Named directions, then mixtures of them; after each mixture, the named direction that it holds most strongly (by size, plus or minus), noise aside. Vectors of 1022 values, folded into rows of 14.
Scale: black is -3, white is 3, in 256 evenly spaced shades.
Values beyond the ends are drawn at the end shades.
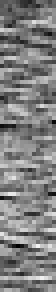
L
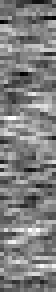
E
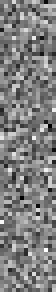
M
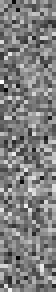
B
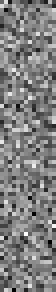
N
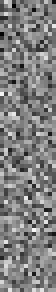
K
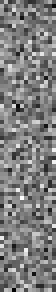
M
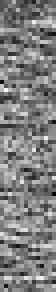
L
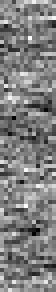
E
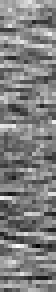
L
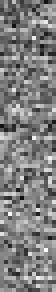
M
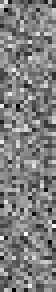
N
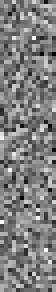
M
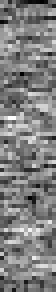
E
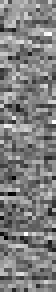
L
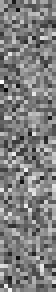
B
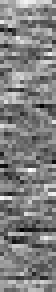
L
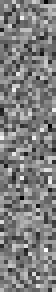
M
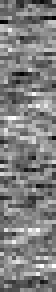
E
